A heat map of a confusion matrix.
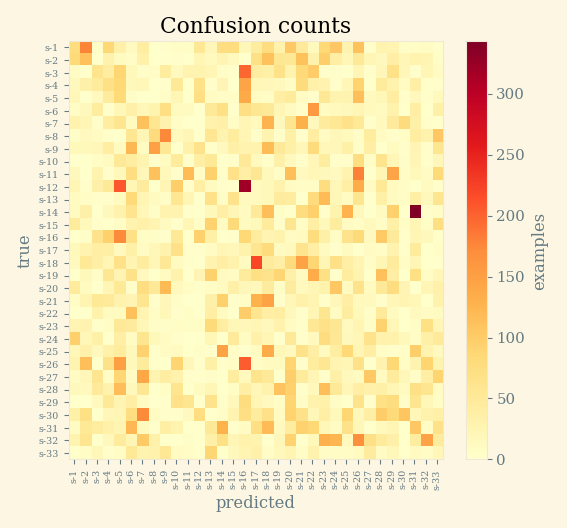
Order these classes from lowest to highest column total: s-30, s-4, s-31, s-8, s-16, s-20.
s-30, s-8, s-4, s-31, s-20, s-16
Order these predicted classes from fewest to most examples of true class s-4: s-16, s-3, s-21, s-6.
s-6, s-3, s-21, s-16
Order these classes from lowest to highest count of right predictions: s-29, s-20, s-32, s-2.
s-20, s-29, s-2, s-32
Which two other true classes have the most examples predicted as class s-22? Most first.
s-6, s-19
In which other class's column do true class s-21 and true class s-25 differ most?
s-17
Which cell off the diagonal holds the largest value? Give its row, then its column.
s-14, s-31
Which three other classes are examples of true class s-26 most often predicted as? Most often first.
s-16, s-5, s-2
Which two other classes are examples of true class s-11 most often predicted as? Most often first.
s-26, s-29
